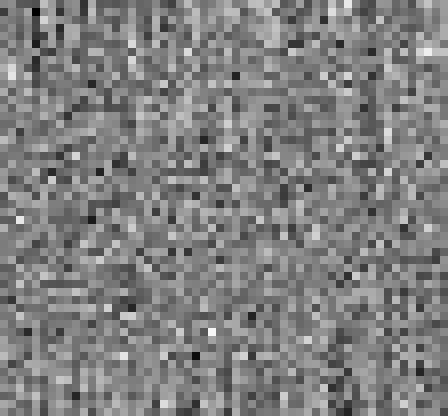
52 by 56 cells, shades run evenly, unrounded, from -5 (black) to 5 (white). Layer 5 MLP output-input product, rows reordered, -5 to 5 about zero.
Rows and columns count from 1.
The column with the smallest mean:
46
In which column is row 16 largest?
29
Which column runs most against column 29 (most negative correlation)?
11
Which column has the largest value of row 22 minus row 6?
5
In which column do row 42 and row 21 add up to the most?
27
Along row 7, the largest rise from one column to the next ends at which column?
37
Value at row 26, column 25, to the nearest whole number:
2
